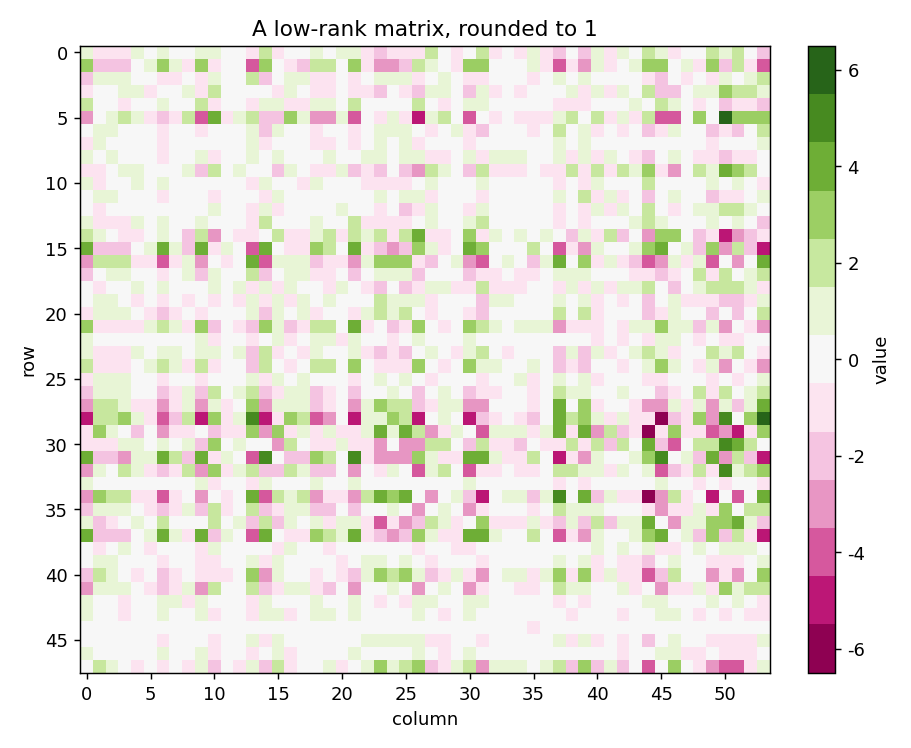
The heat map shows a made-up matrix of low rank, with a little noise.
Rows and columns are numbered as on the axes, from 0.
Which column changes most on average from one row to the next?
50
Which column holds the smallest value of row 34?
44
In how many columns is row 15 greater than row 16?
25
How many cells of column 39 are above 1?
9
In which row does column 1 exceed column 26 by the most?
28
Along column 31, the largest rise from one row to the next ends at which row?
30
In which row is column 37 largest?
34
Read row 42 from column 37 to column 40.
-1 0 -1 0
